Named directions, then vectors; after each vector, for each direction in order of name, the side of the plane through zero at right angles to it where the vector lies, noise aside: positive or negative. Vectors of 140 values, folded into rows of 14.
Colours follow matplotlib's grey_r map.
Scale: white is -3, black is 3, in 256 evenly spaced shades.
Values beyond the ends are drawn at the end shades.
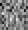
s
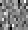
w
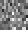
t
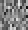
positive, positive, negative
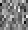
positive, negative, positive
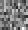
positive, positive, negative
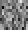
positive, negative, negative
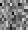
positive, negative, positive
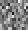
positive, negative, negative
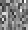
positive, negative, positive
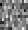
positive, positive, positive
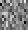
positive, negative, positive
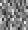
negative, positive, negative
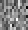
positive, positive, negative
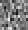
negative, negative, negative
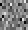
positive, negative, positive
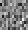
positive, negative, positive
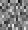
negative, positive, positive
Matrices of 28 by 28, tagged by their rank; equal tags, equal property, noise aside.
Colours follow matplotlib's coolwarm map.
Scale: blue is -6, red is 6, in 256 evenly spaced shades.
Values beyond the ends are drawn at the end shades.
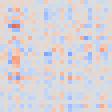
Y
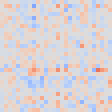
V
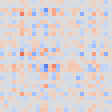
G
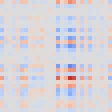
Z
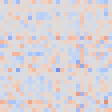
Y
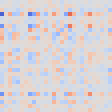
G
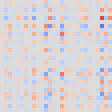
G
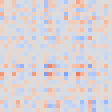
G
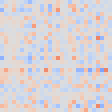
V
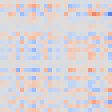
G
